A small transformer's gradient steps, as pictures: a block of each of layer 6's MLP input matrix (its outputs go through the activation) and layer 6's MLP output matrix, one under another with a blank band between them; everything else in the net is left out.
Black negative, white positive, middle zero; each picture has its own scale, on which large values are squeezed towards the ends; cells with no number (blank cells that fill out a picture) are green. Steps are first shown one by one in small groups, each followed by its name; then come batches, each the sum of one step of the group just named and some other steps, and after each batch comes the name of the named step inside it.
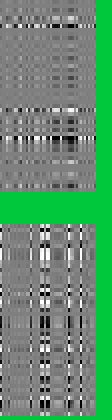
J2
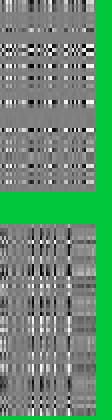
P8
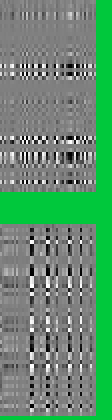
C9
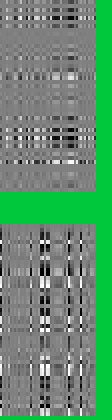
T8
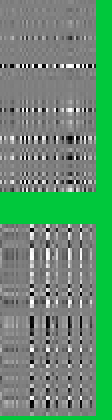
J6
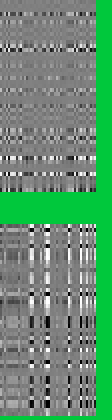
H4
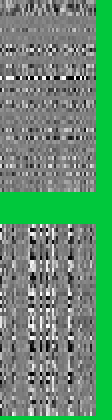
P8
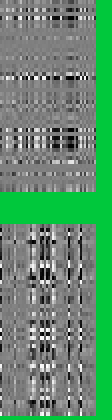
T8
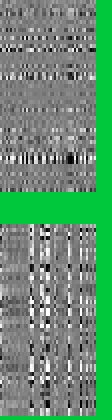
H4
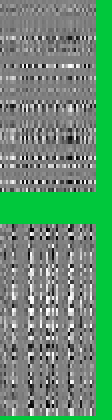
J6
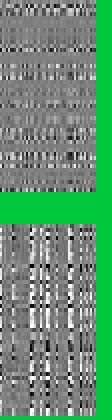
C9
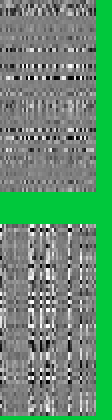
J6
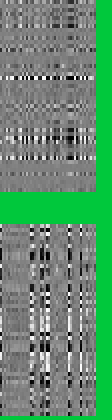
T8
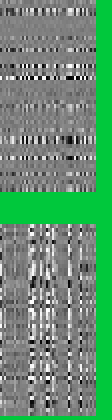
J6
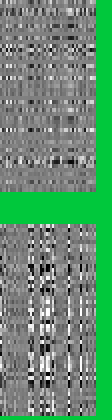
P8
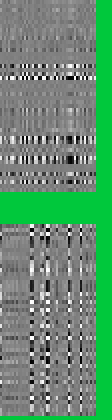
J6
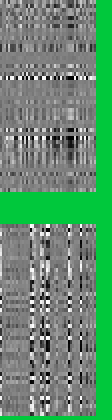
J2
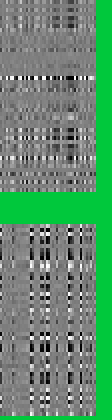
C9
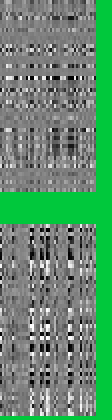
P8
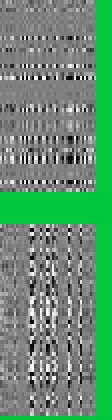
J6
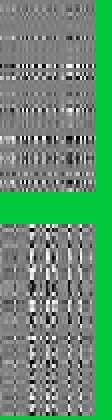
J6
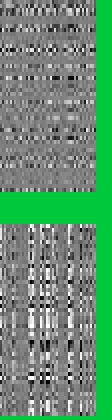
P8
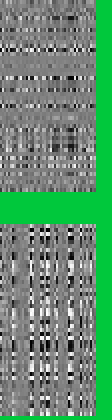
H4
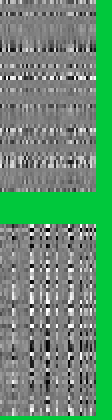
H4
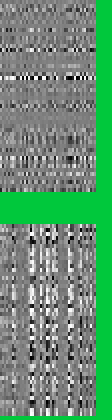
H4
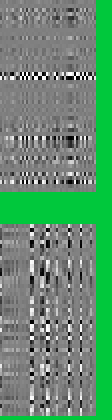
T8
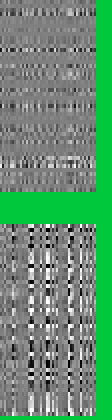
H4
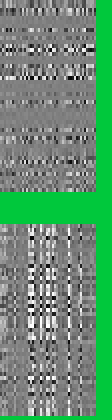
P8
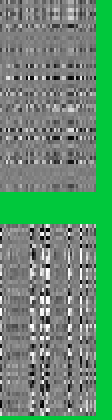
J2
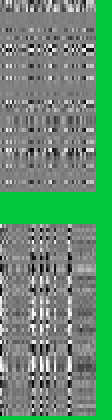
P8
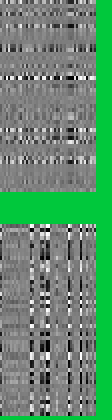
H4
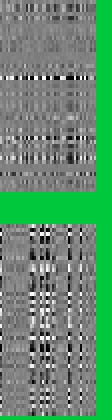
C9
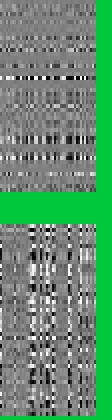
H4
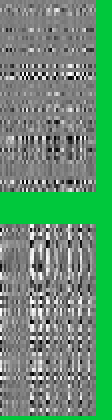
J6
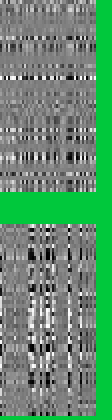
C9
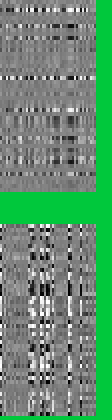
J2
